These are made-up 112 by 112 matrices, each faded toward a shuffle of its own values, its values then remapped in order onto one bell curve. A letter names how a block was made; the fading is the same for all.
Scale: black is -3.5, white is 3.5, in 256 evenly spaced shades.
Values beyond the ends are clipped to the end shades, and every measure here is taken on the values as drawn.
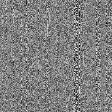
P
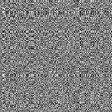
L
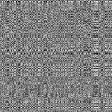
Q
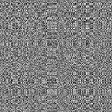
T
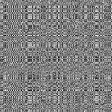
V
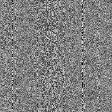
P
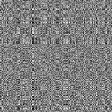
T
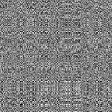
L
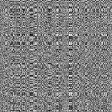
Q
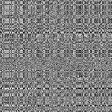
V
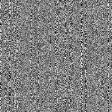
P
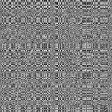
V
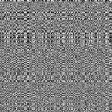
V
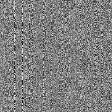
P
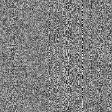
P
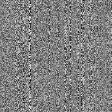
P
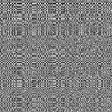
V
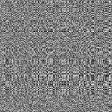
T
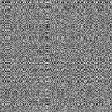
T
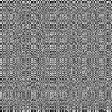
V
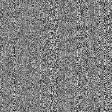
P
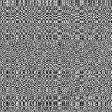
V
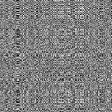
T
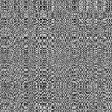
Q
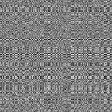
V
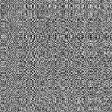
T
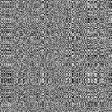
T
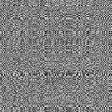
Q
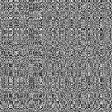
L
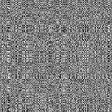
T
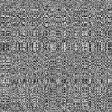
L
